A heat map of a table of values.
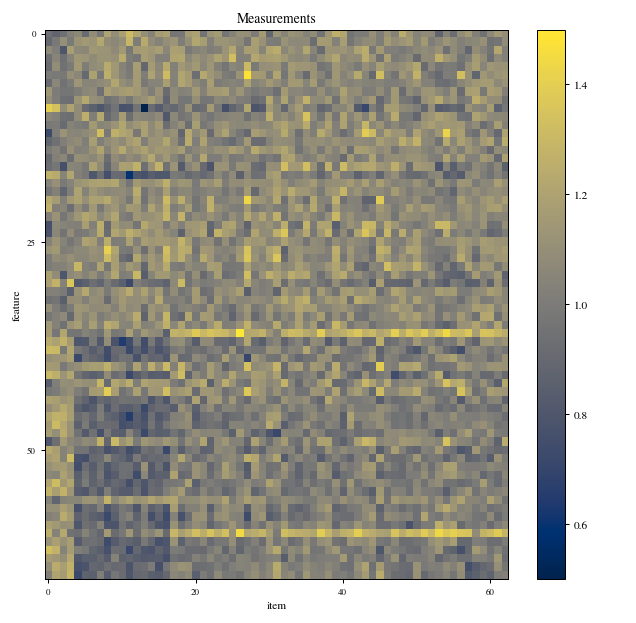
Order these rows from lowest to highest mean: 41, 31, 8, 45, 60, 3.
45, 41, 8, 31, 3, 60
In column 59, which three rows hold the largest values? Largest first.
36, 60, 34
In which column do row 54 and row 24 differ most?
11
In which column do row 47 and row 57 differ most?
30
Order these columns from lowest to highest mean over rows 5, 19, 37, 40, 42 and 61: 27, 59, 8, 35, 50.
35, 8, 59, 50, 27
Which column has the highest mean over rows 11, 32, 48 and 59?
32
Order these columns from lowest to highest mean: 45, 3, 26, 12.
12, 26, 45, 3
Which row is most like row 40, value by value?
20
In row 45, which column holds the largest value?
2
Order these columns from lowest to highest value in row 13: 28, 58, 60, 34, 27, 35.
28, 34, 58, 35, 27, 60
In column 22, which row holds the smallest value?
16
